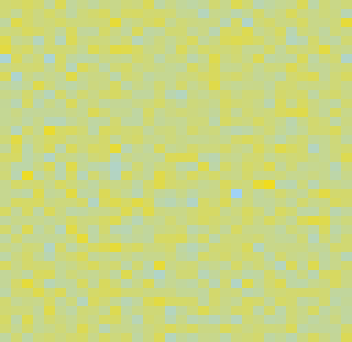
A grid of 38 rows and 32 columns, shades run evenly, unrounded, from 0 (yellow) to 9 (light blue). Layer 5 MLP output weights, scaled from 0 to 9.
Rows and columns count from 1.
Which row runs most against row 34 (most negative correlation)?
23
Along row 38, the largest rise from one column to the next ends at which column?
16
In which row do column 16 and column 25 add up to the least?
21
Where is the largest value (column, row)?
22, 22
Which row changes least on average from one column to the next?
33
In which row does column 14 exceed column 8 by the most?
27
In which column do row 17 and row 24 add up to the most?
29
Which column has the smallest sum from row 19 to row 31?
7
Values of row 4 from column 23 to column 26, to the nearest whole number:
2 5 4 3
